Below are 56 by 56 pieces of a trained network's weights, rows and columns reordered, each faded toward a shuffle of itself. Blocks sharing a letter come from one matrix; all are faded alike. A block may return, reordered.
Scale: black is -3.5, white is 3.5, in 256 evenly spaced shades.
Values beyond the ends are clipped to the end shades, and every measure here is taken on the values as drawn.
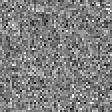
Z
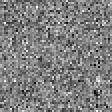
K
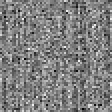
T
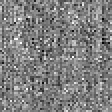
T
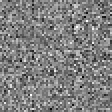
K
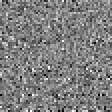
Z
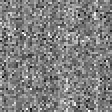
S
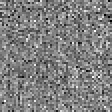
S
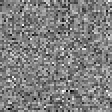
K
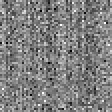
T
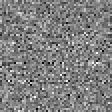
Z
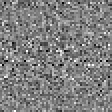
Z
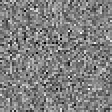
K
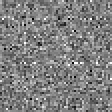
Z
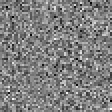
K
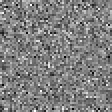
Z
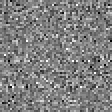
Z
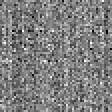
T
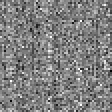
S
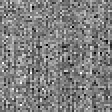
T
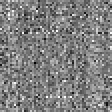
S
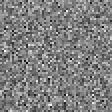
K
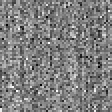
T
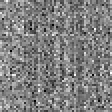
T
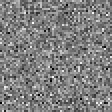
Z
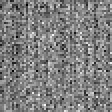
T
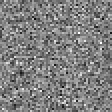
K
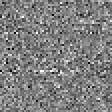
Z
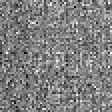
S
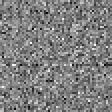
Z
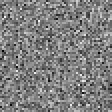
K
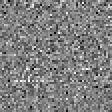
Z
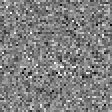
Z
